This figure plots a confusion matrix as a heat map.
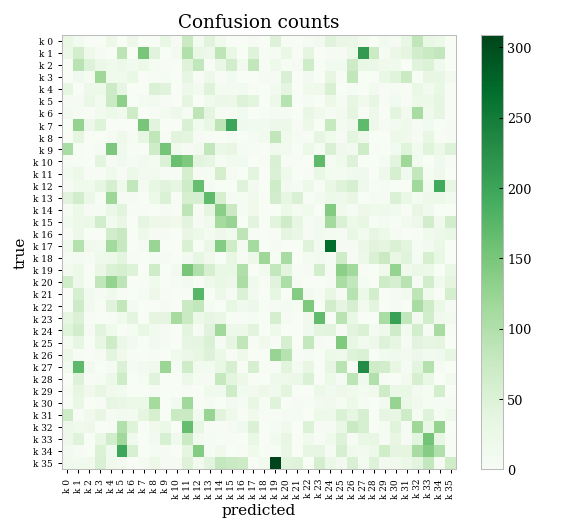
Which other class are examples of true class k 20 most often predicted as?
k 4
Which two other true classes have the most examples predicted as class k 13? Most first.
k 31, k 9
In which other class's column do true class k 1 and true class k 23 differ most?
k 27
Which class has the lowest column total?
k 18
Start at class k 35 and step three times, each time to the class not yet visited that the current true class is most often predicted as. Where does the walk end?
k 32
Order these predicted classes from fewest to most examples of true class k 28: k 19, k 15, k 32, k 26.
k 19, k 15, k 32, k 26
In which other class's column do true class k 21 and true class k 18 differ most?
k 12
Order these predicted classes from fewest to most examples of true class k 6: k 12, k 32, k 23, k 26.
k 23, k 26, k 12, k 32
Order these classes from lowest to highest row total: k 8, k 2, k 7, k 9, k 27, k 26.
k 8, k 26, k 2, k 9, k 7, k 27
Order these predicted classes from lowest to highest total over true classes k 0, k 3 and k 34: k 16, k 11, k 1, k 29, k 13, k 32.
k 16, k 1, k 13, k 29, k 11, k 32
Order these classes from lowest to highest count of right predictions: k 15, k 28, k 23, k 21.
k 28, k 15, k 21, k 23
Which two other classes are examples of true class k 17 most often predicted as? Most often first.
k 24, k 14
